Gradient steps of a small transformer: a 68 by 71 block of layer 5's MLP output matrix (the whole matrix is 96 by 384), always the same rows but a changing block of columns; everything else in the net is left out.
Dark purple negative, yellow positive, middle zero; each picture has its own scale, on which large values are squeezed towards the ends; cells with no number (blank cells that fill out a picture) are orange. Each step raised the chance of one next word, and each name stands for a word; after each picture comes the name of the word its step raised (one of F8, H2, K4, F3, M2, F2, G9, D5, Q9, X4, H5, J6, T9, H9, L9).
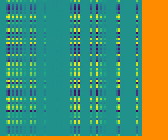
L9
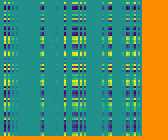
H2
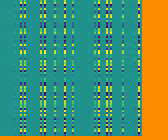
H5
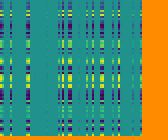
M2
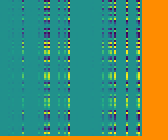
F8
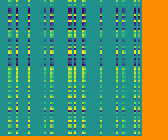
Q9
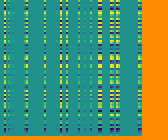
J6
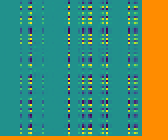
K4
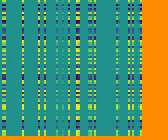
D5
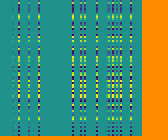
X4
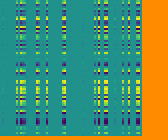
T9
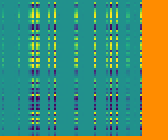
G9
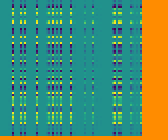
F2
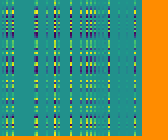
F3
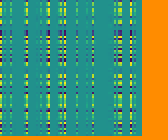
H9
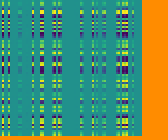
F3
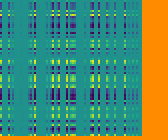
M2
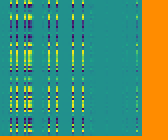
H5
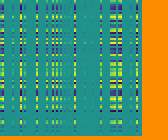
L9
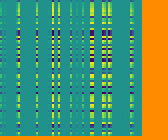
H9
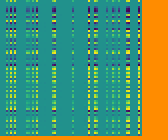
Q9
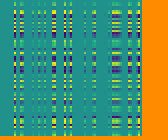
F3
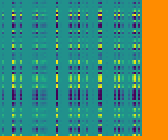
M2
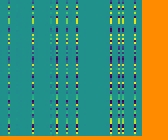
K4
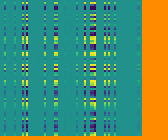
H2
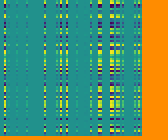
H5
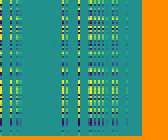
T9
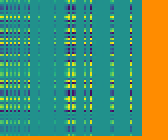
L9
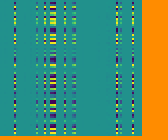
K4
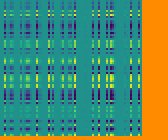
M2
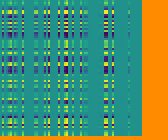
F3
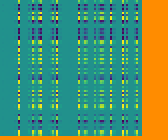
D5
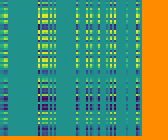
G9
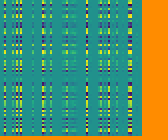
H5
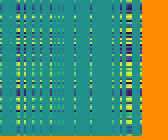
L9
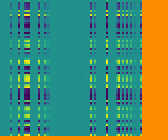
M2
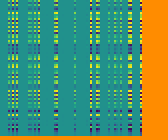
J6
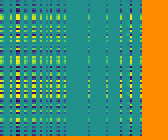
X4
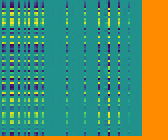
F2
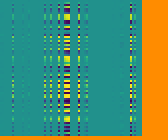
X4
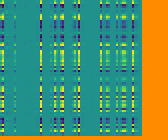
H5
